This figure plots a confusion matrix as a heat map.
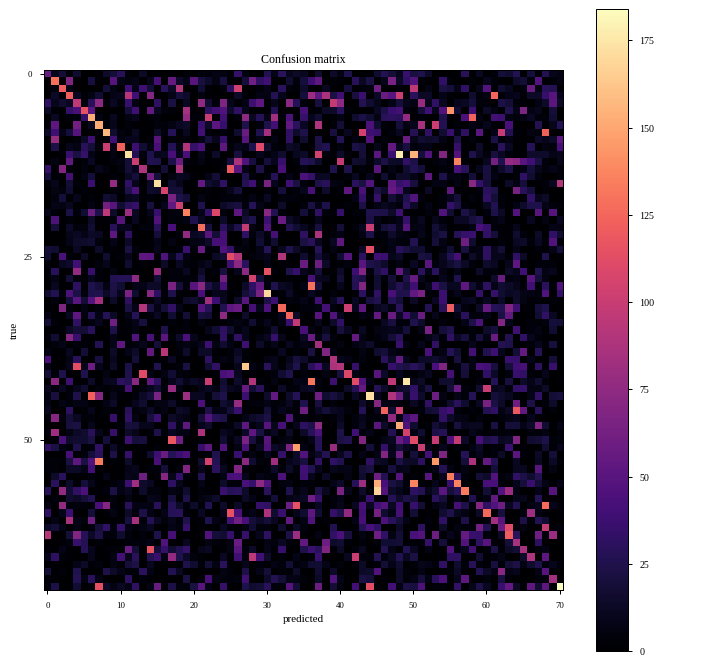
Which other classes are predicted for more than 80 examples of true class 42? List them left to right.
22, 28, 36, 47, 49
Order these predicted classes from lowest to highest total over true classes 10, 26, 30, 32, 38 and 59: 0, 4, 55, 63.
0, 4, 63, 55
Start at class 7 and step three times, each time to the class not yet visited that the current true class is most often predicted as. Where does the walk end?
37
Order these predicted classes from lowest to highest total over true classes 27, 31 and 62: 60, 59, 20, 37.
20, 60, 37, 59
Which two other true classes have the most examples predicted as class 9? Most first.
15, 34
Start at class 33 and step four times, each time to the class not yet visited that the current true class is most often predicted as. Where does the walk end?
58
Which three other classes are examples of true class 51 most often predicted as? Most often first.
34, 39, 33
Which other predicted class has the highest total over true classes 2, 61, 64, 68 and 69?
26
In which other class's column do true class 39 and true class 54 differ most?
19
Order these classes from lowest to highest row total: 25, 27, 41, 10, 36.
41, 36, 27, 25, 10
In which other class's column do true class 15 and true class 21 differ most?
70
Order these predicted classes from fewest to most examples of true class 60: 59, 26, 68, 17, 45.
68, 59, 17, 26, 45
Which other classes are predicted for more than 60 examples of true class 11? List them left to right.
37, 48, 50, 54
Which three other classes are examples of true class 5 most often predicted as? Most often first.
55, 19, 65
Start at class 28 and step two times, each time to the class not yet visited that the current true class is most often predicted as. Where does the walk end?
56
